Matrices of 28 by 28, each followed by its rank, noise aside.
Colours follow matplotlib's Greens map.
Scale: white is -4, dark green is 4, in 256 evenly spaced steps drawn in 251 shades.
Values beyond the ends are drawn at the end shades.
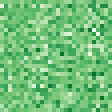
six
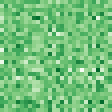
four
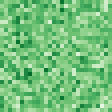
seven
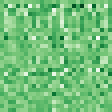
four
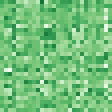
five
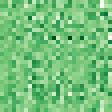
four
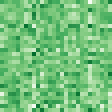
four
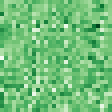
six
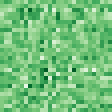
four
